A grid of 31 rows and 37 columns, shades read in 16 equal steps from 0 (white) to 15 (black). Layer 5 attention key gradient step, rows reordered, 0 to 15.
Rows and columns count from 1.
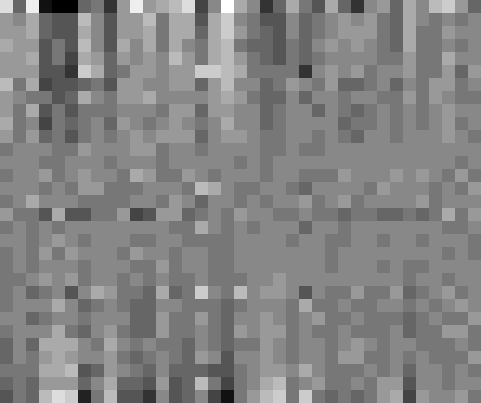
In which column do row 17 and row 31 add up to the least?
5
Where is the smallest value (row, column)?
1, 18
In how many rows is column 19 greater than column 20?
7
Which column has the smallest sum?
35
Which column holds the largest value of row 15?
24
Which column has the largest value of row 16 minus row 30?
16
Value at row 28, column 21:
6
